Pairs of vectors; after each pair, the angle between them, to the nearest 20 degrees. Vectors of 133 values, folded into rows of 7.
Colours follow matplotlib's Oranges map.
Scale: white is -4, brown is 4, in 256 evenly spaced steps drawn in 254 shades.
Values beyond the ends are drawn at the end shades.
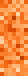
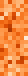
40 degrees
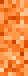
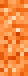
120 degrees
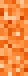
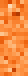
100 degrees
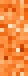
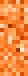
140 degrees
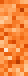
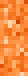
80 degrees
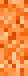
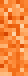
120 degrees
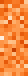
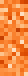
120 degrees
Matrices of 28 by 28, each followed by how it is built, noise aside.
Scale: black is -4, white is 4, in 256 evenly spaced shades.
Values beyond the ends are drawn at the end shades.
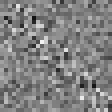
banded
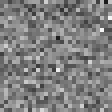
noise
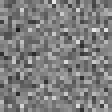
repeating rows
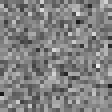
noise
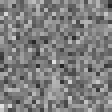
noise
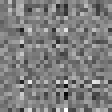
low rank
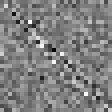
banded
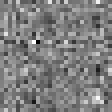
low rank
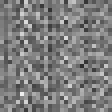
repeating rows
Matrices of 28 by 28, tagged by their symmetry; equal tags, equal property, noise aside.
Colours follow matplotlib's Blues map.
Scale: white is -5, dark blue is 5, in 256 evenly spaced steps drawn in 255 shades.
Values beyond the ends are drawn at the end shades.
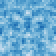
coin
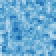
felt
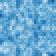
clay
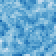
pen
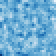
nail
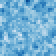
felt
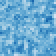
pen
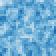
felt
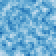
pen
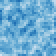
pen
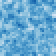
felt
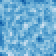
pen
